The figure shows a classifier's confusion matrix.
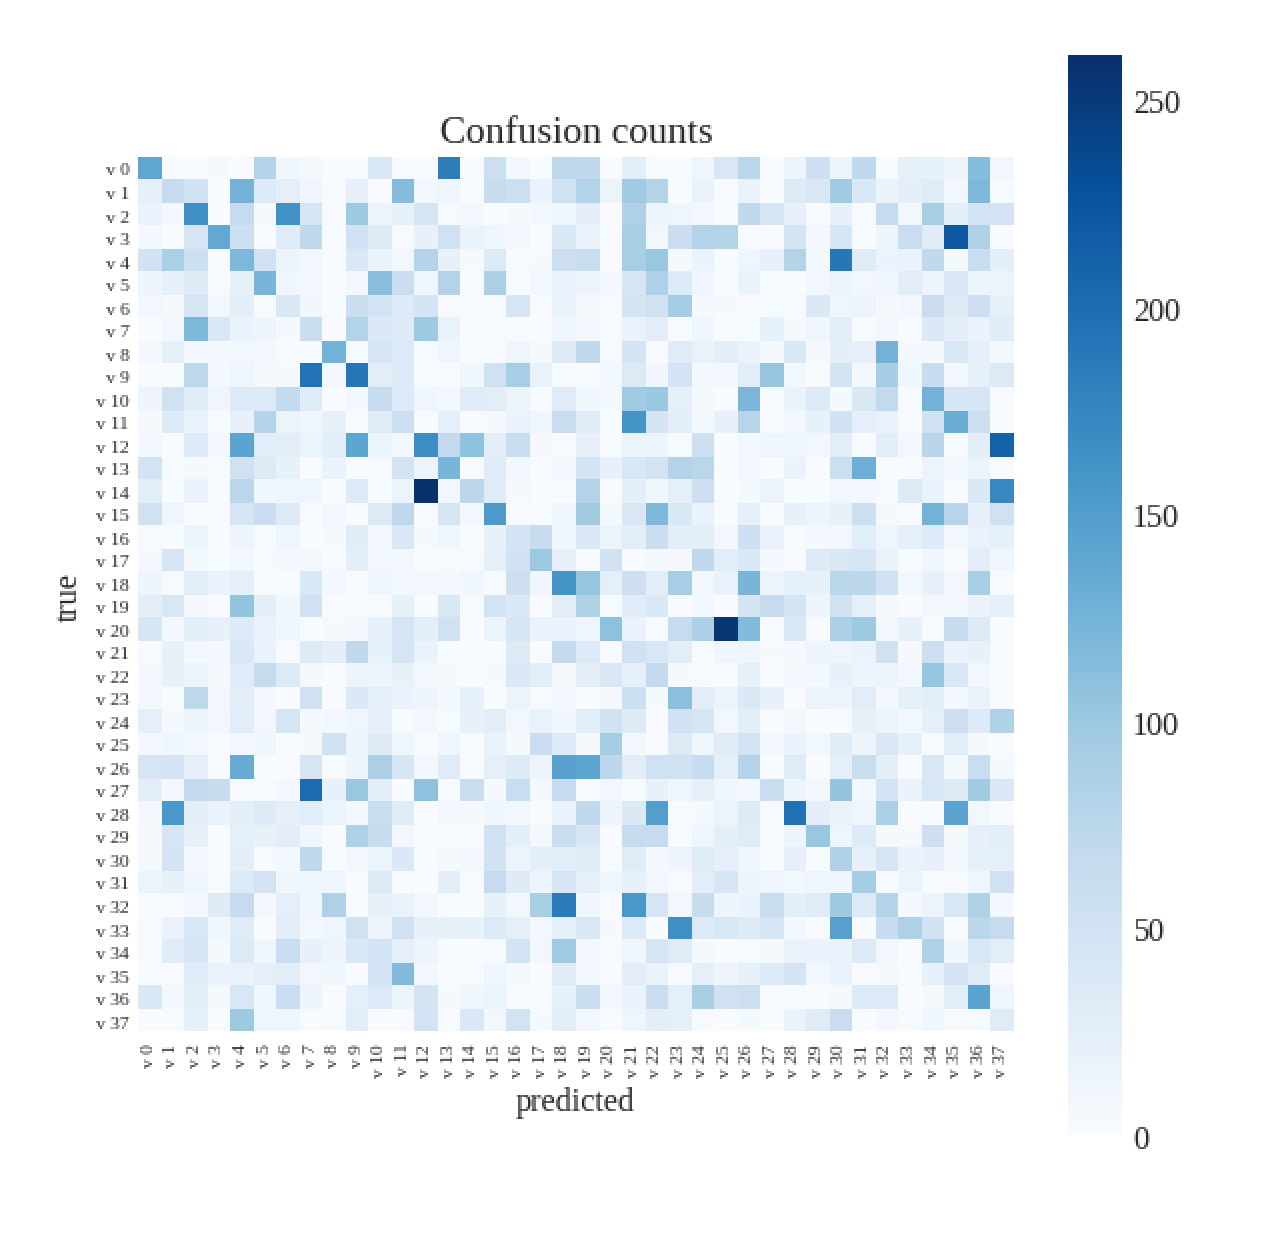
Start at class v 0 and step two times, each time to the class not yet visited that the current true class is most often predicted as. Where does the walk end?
v 31
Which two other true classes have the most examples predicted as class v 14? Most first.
v 12, v 27
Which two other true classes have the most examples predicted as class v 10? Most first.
v 5, v 26
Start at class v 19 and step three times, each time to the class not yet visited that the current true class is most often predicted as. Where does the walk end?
v 7
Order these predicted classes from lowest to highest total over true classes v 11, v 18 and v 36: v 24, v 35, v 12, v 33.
v 33, v 12, v 24, v 35
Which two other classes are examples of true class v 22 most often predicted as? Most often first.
v 34, v 5
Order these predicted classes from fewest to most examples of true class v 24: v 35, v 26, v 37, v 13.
v 13, v 26, v 35, v 37
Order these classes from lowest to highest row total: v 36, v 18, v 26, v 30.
v 30, v 36, v 18, v 26
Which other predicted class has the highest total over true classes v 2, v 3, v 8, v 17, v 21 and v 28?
v 35
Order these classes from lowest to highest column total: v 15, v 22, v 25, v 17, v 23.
v 17, v 25, v 15, v 23, v 22
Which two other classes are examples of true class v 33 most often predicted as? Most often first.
v 23, v 30
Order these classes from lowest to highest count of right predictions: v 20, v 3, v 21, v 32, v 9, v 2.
v 21, v 32, v 20, v 3, v 2, v 9
